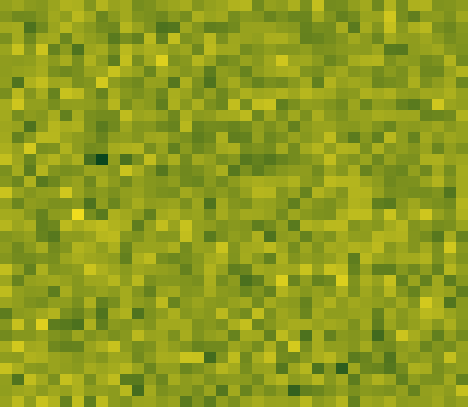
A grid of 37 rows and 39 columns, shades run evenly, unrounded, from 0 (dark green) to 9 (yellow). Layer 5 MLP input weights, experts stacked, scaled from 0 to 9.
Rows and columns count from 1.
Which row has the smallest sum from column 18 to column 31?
36
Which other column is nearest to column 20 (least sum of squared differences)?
3
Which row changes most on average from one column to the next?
26
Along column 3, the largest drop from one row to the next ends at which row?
15
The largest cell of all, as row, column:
20, 7
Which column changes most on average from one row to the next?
2
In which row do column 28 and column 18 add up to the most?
25
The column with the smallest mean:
18
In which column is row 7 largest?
10
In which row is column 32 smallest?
31
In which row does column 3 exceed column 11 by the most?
35
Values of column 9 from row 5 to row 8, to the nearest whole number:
6 5 6 8
